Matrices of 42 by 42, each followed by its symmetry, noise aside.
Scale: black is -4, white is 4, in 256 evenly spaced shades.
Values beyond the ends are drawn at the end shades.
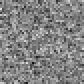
same after a half turn.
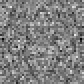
mirrored left to right.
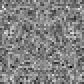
mirrored left to right.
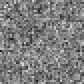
symmetric.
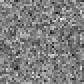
no symmetry.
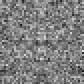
mirrored left to right.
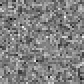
no symmetry.
